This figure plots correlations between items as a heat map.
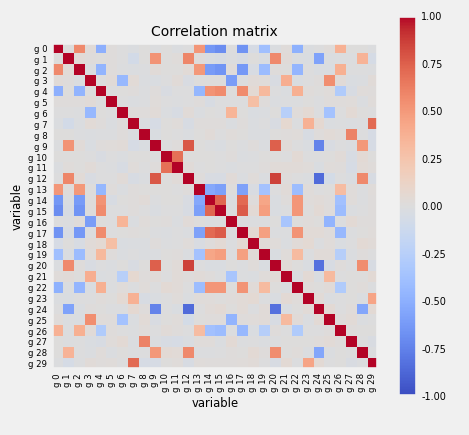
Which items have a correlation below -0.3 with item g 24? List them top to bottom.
g 1, g 9, g 12, g 20, g 28
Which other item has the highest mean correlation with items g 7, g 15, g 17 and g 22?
g 14
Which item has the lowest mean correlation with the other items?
g 24
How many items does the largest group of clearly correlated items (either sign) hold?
10
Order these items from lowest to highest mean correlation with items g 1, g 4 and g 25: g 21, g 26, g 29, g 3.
g 26, g 29, g 21, g 3
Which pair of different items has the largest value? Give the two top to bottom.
g 12, g 20
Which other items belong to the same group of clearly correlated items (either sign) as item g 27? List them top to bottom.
g 8
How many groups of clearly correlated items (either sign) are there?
7
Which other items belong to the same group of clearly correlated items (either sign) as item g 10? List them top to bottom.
g 11
